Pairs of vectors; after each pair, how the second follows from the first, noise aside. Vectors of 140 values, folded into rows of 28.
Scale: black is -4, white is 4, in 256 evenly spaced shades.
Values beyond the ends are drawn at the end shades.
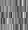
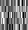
negated, scaled up.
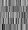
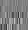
reversed, negated, partly zeroed.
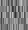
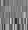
wrapped around, partly zeroed.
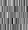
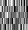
scaled up.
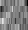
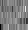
reversed, partly zeroed.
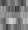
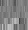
wrapped around, negated, partly zeroed.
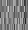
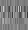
wrapped around, negated, partly zeroed.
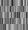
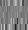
reversed, partly zeroed.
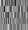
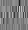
reversed, negated, partly zeroed.
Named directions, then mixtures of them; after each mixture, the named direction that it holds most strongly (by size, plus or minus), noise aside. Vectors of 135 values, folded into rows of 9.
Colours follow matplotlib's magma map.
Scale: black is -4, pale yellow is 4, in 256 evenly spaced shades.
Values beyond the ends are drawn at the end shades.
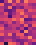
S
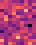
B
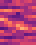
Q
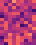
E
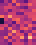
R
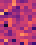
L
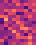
R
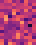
B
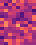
E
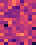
L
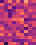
S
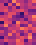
E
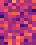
E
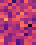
E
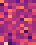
S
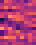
Q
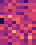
R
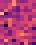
L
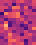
L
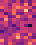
B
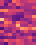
Q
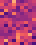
L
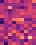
S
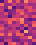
S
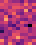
B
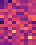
R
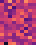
S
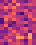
R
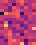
L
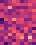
R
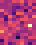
B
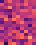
S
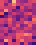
L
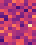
B
